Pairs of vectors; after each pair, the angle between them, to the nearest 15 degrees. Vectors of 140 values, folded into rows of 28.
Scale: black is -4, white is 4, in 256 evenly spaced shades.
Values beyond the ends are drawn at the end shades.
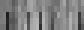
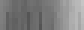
75 degrees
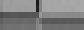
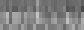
135 degrees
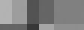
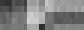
135 degrees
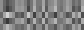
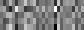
60 degrees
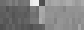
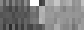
15 degrees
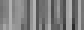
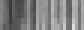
150 degrees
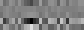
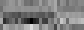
45 degrees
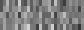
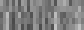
135 degrees
